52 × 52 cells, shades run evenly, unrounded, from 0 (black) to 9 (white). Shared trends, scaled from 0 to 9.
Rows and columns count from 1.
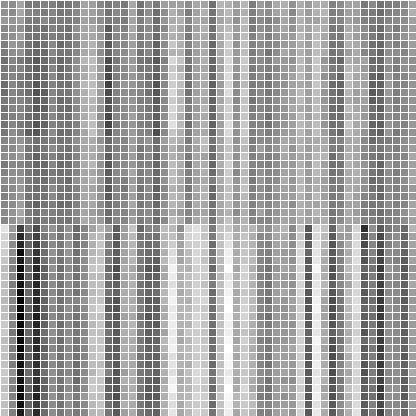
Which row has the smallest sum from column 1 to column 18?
40
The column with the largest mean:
29
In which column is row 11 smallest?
14
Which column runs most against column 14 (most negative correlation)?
46
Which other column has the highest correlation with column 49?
23
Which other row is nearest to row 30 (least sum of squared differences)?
31
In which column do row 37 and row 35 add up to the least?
3
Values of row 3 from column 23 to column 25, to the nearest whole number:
6 5 6
